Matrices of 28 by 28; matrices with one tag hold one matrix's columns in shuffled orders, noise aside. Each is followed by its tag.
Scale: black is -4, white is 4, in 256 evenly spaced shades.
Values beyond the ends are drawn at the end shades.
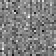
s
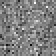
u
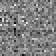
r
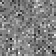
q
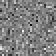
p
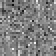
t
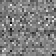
r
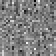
t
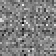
r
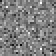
u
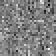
t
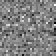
r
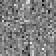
t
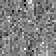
t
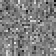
t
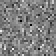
p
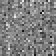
s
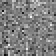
s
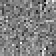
t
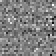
r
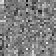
t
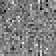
t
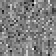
t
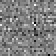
r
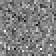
p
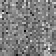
s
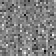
q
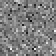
p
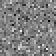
p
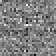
r
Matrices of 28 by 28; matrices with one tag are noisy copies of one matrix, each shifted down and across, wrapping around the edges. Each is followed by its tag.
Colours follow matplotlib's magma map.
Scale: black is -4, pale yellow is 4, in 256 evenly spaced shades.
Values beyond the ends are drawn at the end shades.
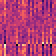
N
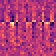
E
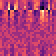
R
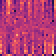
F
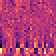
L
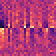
R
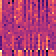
N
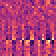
E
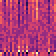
N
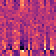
R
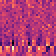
L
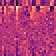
L
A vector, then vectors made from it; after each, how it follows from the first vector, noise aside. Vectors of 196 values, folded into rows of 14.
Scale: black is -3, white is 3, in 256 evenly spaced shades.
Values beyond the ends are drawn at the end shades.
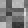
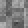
shrunk.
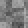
shrunk.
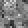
reversed, negated, partly zeroed.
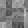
shrunk.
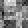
reversed, negated.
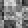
reversed, negated.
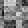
reversed, negated.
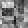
wrapped around, negated.
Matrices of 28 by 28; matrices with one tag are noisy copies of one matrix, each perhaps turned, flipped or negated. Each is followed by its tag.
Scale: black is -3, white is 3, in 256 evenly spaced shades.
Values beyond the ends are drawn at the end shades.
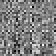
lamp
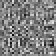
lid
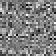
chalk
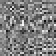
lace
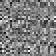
chalk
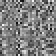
chalk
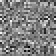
chalk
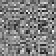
lid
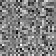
chalk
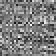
lamp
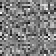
chalk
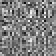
lid
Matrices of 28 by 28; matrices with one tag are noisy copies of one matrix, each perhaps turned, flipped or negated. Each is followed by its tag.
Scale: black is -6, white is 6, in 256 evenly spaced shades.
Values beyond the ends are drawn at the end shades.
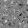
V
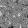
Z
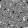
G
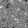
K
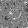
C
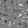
V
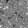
K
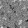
K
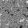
K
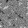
K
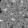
Z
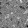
K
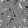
K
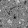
C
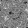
C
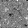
C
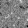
K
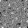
G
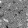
K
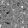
V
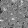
Z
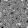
G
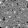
G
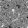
C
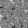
Z
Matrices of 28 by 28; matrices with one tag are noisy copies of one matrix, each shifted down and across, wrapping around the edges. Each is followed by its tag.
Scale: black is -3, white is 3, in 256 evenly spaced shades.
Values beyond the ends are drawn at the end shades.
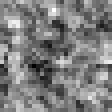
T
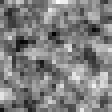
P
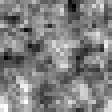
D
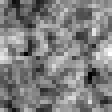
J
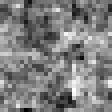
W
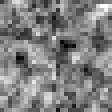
P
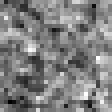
T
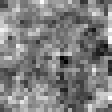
W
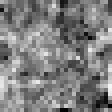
W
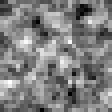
P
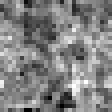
W
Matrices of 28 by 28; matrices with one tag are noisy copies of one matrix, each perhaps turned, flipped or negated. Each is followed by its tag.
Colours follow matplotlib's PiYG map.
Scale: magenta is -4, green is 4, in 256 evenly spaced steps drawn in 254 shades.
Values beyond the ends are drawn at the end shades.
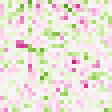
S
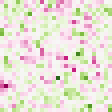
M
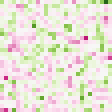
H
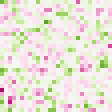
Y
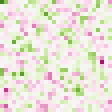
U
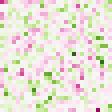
U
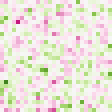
Y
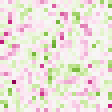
S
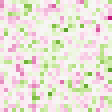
M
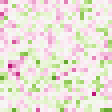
H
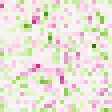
S
